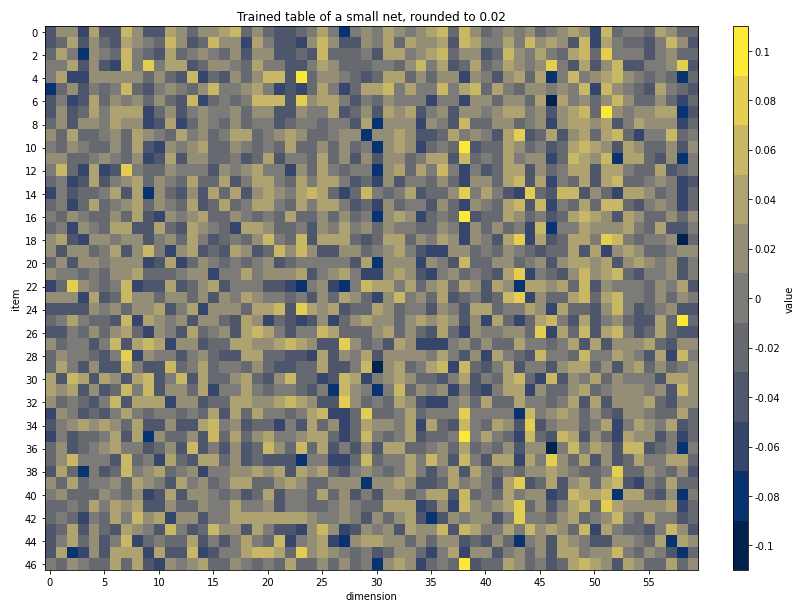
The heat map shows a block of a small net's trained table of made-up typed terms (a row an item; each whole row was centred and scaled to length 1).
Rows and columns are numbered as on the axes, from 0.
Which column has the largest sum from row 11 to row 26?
49
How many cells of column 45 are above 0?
29
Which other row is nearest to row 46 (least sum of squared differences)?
16
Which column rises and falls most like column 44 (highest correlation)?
15
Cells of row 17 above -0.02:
37
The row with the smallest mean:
44
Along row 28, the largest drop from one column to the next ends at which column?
8
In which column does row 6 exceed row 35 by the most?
52
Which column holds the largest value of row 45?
23
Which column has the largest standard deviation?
38
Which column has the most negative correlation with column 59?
39
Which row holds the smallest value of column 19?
19
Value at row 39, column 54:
-0.06
